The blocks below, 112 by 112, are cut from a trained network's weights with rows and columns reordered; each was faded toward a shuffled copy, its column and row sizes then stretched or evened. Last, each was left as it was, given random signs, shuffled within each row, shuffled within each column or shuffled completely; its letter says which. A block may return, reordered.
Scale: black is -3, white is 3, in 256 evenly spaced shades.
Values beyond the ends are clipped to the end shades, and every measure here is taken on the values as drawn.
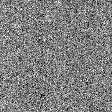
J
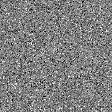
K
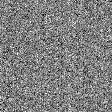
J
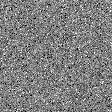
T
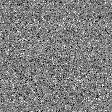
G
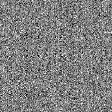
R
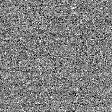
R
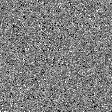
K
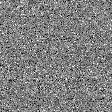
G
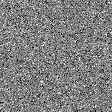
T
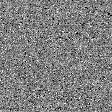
G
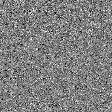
G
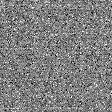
G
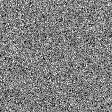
T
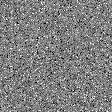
T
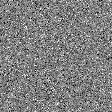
J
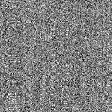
R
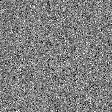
J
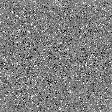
K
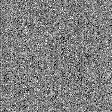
J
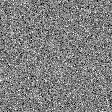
T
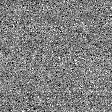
G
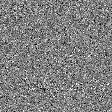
G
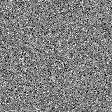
T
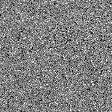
K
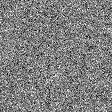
T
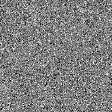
K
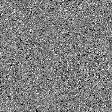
K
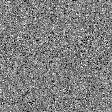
G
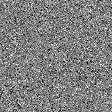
J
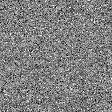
G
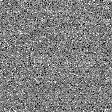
G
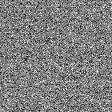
G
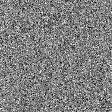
G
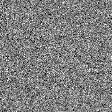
K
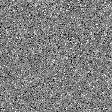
G
